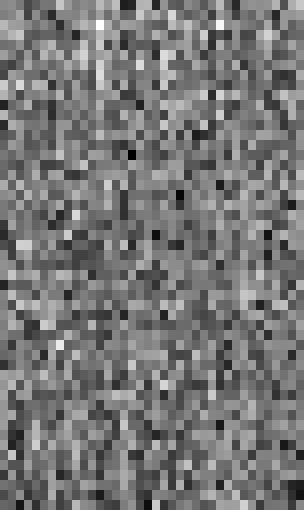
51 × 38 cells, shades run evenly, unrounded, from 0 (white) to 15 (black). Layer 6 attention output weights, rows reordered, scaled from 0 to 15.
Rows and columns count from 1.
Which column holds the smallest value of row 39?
21
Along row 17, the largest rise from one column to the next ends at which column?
12
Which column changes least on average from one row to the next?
19
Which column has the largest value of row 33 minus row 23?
33
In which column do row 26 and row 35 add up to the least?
8
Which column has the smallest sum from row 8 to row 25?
38
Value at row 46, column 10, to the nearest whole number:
4
